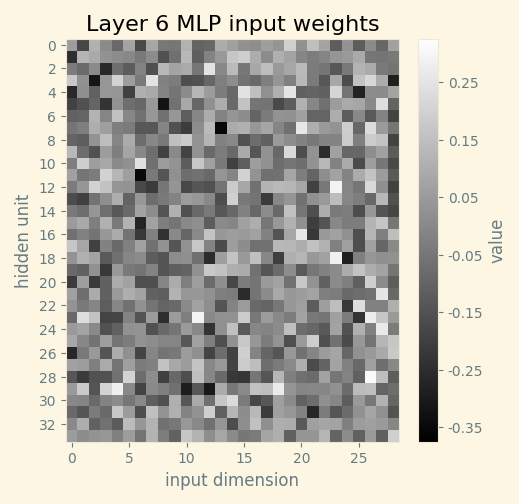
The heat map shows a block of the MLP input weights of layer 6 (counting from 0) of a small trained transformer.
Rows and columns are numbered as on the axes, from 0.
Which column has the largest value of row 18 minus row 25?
23
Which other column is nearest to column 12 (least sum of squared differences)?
24
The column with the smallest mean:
8
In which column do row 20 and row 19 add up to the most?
26
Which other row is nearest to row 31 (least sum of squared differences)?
6
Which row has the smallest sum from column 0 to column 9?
5
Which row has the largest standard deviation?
29
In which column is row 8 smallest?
28
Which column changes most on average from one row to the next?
12
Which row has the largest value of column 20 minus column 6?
16
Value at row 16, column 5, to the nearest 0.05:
-0.05
